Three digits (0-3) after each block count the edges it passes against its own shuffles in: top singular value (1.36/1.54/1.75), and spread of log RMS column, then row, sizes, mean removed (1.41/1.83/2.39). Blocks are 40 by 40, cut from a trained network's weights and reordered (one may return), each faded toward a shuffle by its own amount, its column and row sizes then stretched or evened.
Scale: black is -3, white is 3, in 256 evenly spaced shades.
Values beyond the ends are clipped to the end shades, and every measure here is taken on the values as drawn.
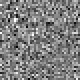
2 2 0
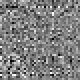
2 2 2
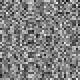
3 0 0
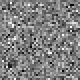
0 1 1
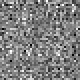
2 1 2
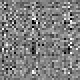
3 3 2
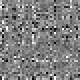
3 3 2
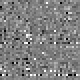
1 1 3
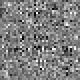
2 2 2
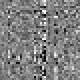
3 3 2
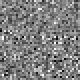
0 0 2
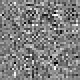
2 2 2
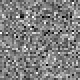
1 0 0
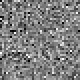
0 1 1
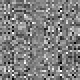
3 3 1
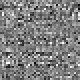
2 1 3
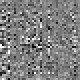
2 3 2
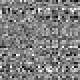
3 0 3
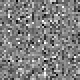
0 3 0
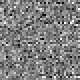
1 0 2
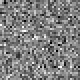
0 0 0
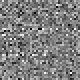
1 1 2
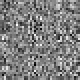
3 2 0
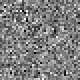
0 0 0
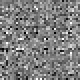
0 2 2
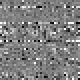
0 2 3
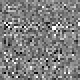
2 1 2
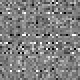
2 1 3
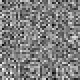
3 1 1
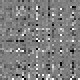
2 3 3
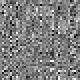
3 3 0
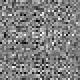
3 2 2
